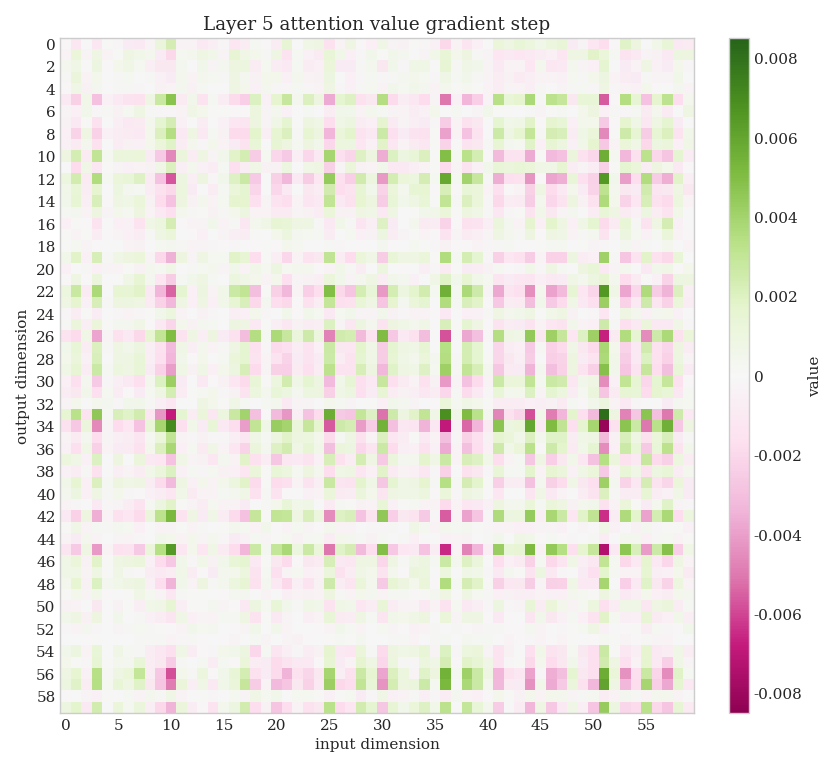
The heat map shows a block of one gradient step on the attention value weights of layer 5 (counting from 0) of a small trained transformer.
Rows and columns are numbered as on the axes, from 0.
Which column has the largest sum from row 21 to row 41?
51
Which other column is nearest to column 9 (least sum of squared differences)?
21
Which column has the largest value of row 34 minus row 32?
10
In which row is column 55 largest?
33
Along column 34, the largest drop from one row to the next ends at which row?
34
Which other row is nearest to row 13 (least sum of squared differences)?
54
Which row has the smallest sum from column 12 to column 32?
37
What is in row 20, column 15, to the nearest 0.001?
0
